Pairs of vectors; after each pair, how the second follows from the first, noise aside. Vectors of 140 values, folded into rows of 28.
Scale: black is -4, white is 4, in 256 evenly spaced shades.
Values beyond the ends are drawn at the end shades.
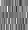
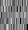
reversed, negated.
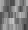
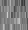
wrapped around, negated, partly zeroed.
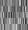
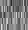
reversed, negated.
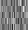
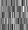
copied.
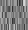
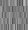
shrunk.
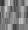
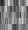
copied.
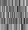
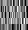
negated, scaled up.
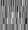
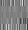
wrapped around, negated, partly zeroed.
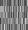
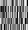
negated, scaled up.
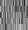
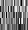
negated, scaled up.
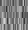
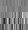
negated, partly zeroed.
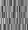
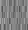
shrunk.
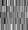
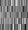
reversed.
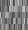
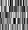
negated, scaled up.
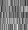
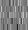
negated, partly zeroed.
